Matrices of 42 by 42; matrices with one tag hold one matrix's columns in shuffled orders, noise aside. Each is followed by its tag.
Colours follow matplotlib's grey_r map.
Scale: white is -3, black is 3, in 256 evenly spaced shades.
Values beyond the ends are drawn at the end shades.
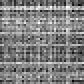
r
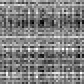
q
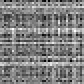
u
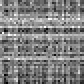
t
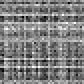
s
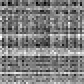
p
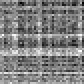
p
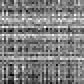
t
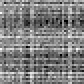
q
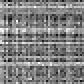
u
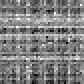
t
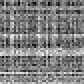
p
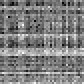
p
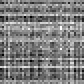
s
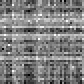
t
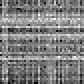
t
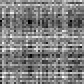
q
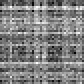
r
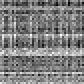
p
